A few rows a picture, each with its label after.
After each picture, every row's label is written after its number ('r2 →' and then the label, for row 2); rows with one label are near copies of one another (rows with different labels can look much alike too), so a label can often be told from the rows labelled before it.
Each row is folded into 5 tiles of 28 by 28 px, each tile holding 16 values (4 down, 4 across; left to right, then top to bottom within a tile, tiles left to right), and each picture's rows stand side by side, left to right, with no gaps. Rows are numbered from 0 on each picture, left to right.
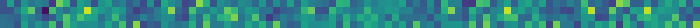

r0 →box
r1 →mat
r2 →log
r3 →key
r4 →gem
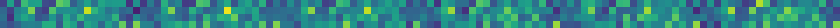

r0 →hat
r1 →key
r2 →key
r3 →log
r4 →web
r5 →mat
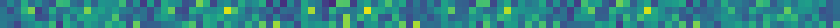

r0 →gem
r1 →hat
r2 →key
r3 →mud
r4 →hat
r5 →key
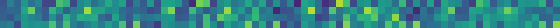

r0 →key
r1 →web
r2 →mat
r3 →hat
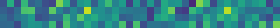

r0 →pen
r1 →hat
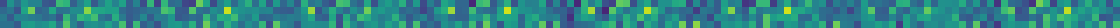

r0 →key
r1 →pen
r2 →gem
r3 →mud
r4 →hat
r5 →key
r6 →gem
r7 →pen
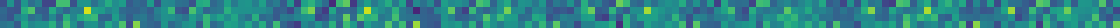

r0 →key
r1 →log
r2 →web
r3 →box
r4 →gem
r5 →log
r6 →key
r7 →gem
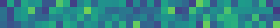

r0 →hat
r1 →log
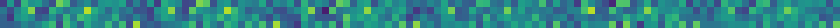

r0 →hat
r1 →hat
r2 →box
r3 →gem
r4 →mud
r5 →hat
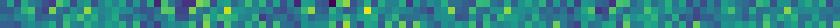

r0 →pen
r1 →pen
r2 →mud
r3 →gem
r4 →log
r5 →key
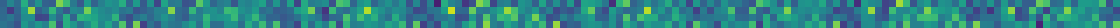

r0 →gem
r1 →mat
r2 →box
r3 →mat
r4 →web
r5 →gem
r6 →mat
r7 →gem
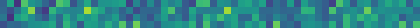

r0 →hat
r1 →key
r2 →pen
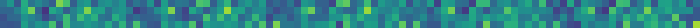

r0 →box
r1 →box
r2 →mud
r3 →log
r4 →log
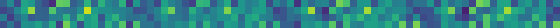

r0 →mud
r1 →mud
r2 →box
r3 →box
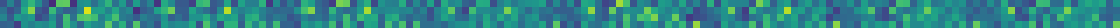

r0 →web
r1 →mud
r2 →mud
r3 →hat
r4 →mat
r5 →box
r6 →box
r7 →gem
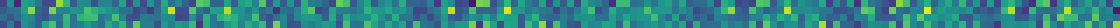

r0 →mat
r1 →gem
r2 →log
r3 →mud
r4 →log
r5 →mud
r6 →pen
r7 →web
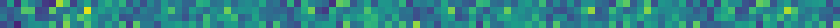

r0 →pen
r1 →key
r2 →log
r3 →gem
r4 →mud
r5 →hat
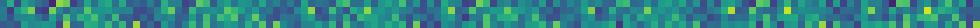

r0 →log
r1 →mat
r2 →gem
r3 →mat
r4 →gem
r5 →mud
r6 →key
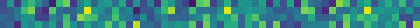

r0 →web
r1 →mud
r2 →pen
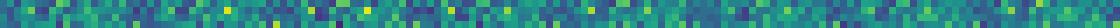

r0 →log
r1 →hat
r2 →gem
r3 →gem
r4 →mud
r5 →box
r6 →web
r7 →mat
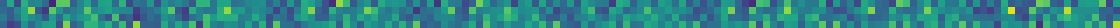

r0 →log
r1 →box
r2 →hat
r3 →mat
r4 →log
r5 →mud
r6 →mud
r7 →gem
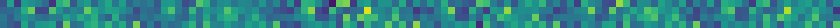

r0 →log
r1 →mat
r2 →web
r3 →gem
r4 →mat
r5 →web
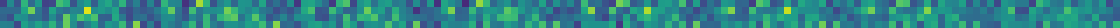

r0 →key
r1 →mat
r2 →web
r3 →mat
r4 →gem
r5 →mud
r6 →mud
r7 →log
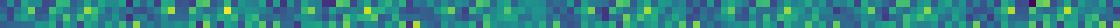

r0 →hat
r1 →mud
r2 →key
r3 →box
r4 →box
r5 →web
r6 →box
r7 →mud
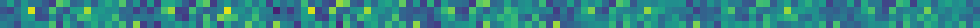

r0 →gem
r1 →web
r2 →gem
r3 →log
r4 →hat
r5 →key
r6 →pen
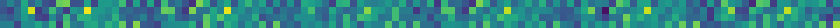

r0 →gem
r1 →pen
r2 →web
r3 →pen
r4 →box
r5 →hat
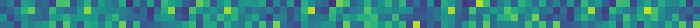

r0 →mud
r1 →hat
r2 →log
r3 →mat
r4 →hat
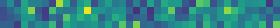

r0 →box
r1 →hat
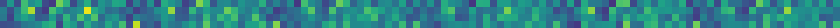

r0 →hat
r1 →mat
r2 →mat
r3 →web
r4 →log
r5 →pen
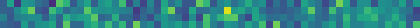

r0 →log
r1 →key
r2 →mat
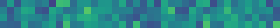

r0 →log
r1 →log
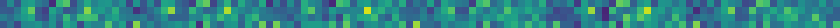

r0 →web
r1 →mud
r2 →key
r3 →log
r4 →box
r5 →mat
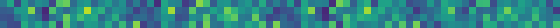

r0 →box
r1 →mat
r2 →box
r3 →web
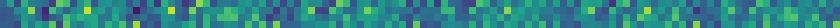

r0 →box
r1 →mat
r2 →hat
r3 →pen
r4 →web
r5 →mat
